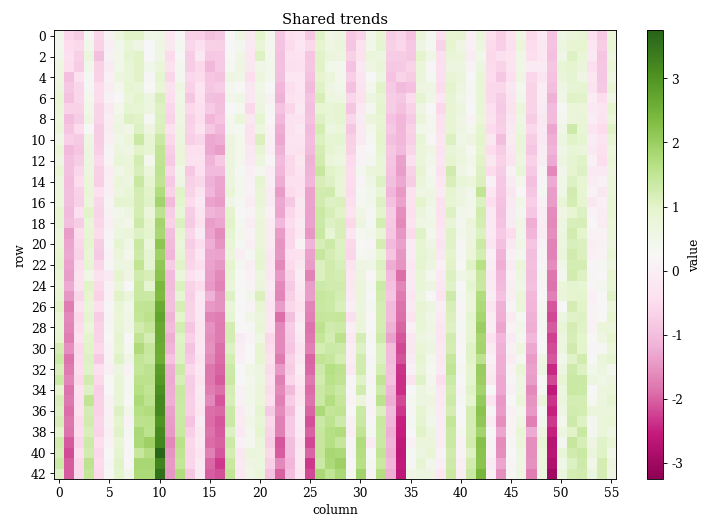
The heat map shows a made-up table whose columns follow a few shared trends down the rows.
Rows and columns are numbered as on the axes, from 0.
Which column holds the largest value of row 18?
10
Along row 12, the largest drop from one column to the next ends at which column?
11
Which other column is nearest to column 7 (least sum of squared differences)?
40
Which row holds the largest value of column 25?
1
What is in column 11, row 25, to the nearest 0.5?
-1
